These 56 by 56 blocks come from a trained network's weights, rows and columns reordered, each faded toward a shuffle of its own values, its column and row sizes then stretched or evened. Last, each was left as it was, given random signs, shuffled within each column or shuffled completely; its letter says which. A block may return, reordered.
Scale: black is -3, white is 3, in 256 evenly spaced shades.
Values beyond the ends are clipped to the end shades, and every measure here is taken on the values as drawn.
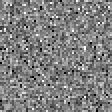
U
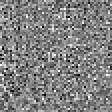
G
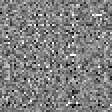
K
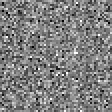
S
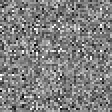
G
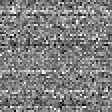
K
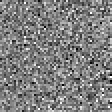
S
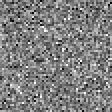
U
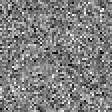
S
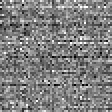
K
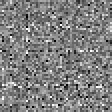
G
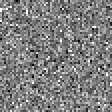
U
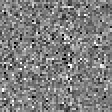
G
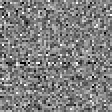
G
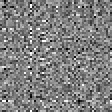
K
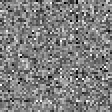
G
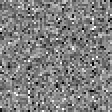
S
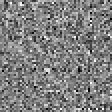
K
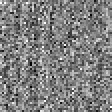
S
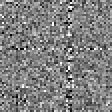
G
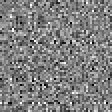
K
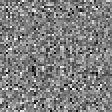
K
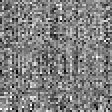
K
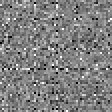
K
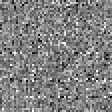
G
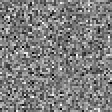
G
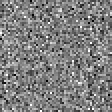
S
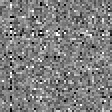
G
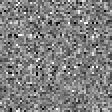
K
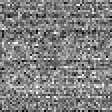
K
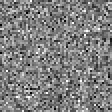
U
